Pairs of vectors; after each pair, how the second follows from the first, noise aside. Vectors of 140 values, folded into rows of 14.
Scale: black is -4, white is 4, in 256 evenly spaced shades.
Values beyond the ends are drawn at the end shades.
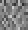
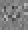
negated, partly zeroed.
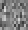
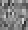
reversed.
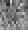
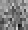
reversed.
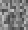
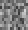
wrapped around, negated.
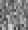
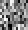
negated, scaled up.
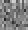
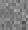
wrapped around, negated, shrunk.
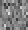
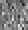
wrapped around, negated.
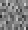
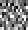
negated, scaled up.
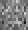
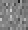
wrapped around, partly zeroed.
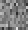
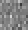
reversed, negated, partly zeroed.
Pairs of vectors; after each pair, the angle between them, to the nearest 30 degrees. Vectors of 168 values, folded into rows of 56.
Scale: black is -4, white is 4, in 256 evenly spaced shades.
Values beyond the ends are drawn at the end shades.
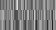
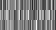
90 degrees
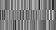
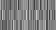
120 degrees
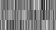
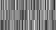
120 degrees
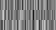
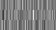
150 degrees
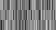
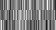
150 degrees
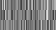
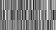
30 degrees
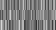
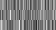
30 degrees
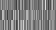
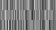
120 degrees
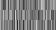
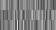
150 degrees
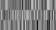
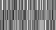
90 degrees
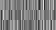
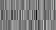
60 degrees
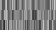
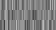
30 degrees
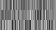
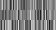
30 degrees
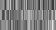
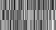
30 degrees
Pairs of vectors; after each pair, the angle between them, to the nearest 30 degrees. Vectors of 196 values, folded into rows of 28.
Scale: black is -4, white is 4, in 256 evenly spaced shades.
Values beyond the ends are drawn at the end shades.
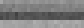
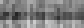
30 degrees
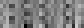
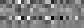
90 degrees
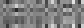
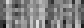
120 degrees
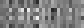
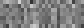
120 degrees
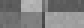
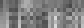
60 degrees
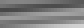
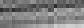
30 degrees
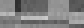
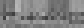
150 degrees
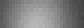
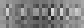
120 degrees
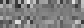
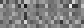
60 degrees
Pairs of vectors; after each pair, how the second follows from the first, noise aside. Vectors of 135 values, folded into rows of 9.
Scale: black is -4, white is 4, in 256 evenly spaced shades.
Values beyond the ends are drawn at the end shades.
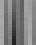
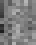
wrapped around, partly zeroed.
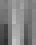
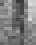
reversed, negated.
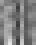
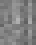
wrapped around, shrunk.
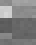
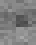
wrapped around, negated, shrunk.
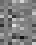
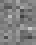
wrapped around, negated, shrunk.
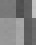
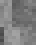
reversed, negated, shrunk.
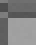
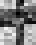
wrapped around, scaled up.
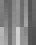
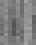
wrapped around, negated, shrunk.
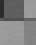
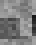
wrapped around.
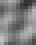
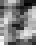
scaled up.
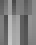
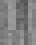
reversed, negated, shrunk.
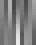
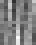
copied.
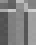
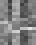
wrapped around.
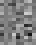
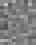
wrapped around, negated, shrunk.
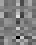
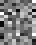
wrapped around, scaled up.
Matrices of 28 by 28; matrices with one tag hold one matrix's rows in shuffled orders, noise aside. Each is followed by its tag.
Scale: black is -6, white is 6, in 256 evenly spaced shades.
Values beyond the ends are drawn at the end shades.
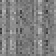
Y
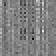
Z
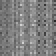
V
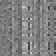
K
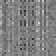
Z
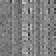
K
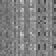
V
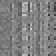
K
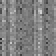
Y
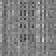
Z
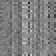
K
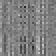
Z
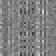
Z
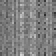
V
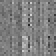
K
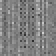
Z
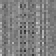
Z
